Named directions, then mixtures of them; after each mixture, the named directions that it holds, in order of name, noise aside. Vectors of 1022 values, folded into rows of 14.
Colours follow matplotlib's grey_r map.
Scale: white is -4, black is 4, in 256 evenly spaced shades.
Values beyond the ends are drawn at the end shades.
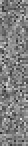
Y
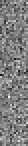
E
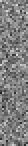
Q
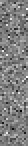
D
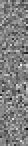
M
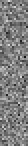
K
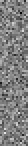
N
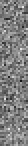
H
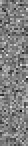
D, M, Y.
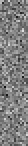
K, N, Y.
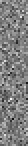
M, Q, Y.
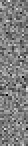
K, M, N.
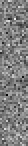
H, K, N.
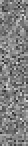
Y.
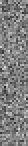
H, Y.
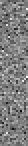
D.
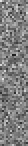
N, Q.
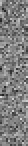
D, M, Y.
